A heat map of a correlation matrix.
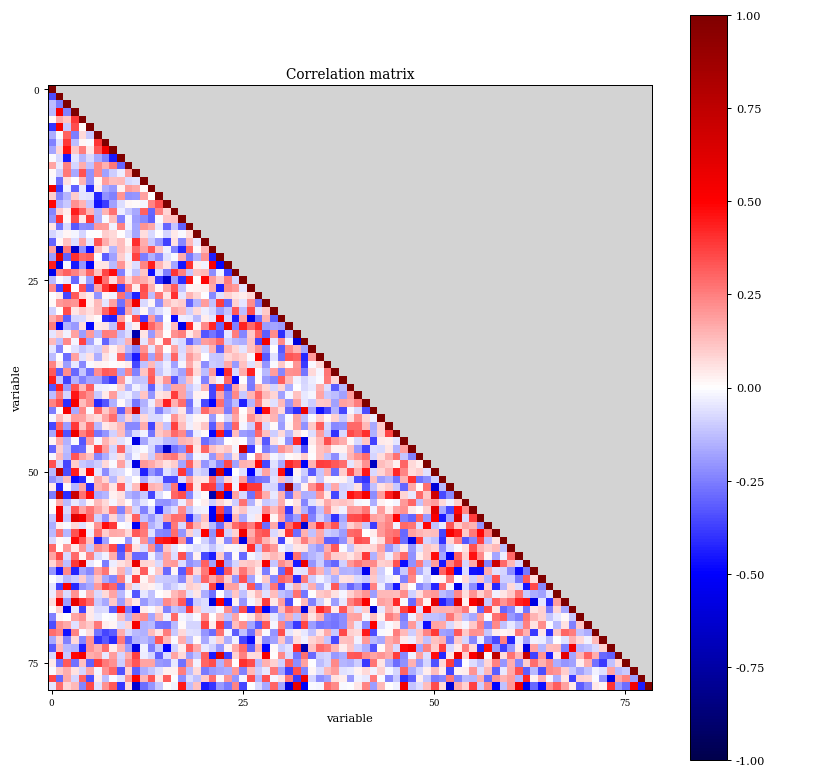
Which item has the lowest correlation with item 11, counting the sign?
32
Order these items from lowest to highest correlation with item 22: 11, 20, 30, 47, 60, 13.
13, 60, 47, 20, 11, 30
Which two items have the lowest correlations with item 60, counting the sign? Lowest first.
72, 9
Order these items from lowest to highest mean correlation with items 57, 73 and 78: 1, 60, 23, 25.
23, 60, 25, 1
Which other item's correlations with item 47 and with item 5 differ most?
25
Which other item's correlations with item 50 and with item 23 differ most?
1
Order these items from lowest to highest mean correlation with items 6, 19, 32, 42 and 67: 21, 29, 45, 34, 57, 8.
21, 34, 45, 57, 29, 8
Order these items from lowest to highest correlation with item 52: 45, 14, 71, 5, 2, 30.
5, 30, 71, 45, 2, 14
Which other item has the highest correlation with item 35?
27
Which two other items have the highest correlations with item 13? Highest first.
0, 23
